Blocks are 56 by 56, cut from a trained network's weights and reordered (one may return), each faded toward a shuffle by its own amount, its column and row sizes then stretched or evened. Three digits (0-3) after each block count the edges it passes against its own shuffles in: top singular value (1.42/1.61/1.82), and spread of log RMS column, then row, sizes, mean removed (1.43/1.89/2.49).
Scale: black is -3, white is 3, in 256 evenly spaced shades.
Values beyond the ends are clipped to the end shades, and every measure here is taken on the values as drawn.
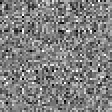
3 1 2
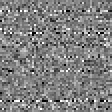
2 0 3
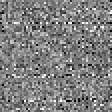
1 1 3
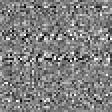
2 0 3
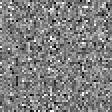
0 2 1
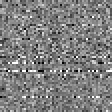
2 0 3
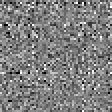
1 2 2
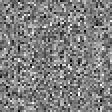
1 3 0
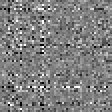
2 2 3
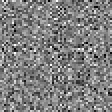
3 2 1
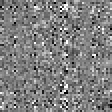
0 3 2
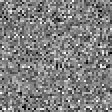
0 0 2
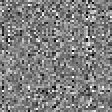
2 3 1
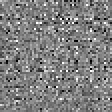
2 2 3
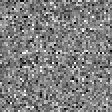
0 1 2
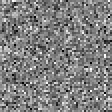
1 2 0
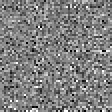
2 1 2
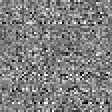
2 1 3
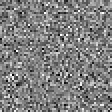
1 1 1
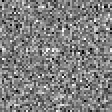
0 0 1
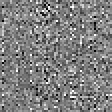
0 3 0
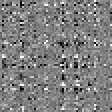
3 3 3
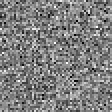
2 0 0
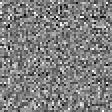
2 1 1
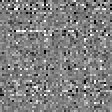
0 2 3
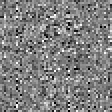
0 3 1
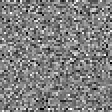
1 0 2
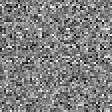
2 0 2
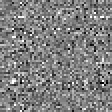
1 2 2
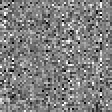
0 3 0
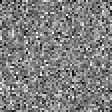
0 1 0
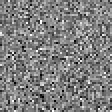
0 1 0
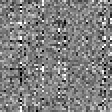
3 3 0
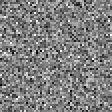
0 0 0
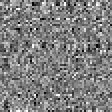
3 1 2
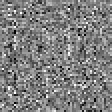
1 2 0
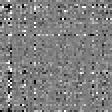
1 3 3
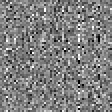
2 3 0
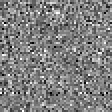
1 0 2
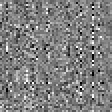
2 3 1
